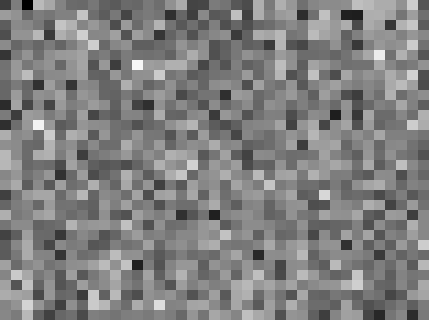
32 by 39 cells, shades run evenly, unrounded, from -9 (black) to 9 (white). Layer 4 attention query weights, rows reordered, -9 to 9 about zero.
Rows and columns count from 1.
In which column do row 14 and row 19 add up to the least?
15
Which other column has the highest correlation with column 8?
26
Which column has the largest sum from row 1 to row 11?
38
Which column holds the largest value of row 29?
33
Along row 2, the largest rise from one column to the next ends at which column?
34
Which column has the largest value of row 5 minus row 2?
9
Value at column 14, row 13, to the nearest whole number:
-2
